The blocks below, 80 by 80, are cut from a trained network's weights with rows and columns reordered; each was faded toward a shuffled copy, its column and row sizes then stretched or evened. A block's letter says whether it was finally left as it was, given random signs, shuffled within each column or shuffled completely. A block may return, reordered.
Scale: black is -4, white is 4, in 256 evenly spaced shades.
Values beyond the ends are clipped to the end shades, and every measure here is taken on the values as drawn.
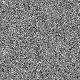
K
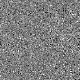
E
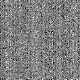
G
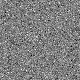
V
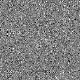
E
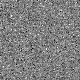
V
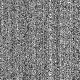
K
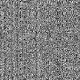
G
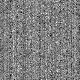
K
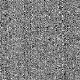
G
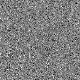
E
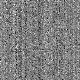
K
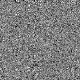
E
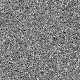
V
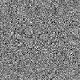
G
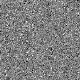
K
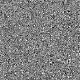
E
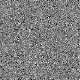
E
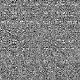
G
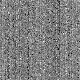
K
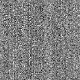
G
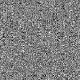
G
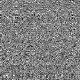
G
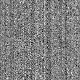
K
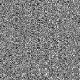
G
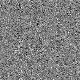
K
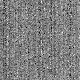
K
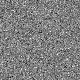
V
